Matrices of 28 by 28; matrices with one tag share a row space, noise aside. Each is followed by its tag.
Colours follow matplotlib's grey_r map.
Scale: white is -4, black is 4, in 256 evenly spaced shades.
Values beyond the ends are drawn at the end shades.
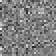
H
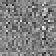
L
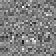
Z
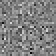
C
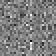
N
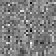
N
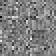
H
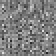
C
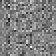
N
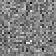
N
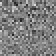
H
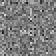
C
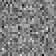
C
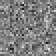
Z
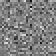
N
